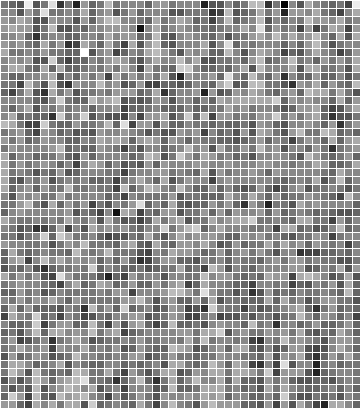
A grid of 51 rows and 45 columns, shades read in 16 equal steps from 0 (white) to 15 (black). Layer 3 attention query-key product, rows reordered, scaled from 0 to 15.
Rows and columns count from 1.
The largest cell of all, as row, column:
1, 36
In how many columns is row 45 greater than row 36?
16
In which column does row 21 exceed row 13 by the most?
8
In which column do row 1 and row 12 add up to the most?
26
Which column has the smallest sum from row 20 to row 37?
23
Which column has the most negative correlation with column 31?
18
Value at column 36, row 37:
8
